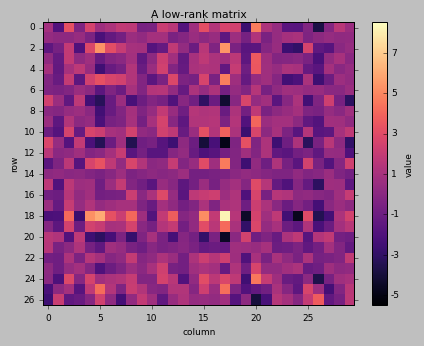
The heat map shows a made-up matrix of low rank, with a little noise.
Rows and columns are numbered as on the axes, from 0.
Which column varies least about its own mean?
28
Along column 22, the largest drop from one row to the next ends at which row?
11
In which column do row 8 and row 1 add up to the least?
5
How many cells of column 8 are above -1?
23
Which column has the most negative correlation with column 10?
7
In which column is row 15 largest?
20
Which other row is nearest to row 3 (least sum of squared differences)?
9
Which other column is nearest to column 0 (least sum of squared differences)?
27
